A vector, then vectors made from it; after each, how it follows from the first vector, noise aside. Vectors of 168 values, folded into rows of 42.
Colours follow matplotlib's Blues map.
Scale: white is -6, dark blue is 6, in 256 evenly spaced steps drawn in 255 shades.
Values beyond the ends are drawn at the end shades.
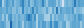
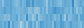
reversed, shrunk.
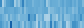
partly zeroed.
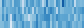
negated.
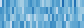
sign-scrambled.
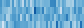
wrapped around.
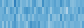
wrapped around, shrunk.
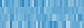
partly zeroed.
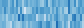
wrapped around.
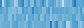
partly zeroed.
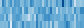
negated.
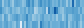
reversed, partly zeroed.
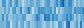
negated.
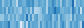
reversed.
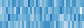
wrapped around.
